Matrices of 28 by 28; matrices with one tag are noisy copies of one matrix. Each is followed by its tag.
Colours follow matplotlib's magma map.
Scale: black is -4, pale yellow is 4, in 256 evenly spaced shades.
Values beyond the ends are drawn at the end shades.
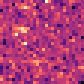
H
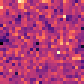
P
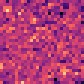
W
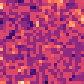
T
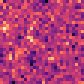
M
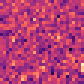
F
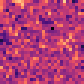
P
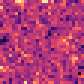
P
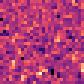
F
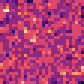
W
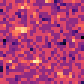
H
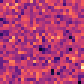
F
